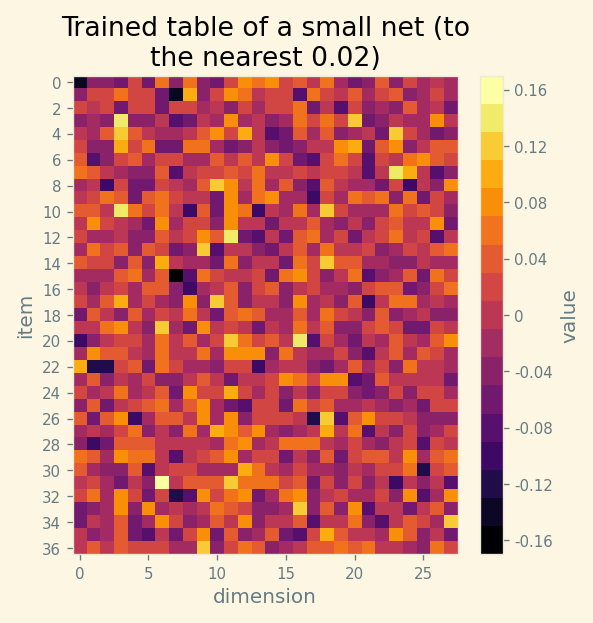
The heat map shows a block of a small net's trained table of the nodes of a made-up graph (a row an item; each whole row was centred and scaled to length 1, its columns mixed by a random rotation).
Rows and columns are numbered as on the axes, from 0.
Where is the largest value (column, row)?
6, 31
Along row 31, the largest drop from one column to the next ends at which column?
7
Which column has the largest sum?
11
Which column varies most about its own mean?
3
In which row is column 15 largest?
23
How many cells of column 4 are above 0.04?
4
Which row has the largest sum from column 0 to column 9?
10
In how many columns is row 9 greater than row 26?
15
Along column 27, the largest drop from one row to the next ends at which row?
35
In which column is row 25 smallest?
12
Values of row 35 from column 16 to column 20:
-0.08 0.02 0.1 0.04 0
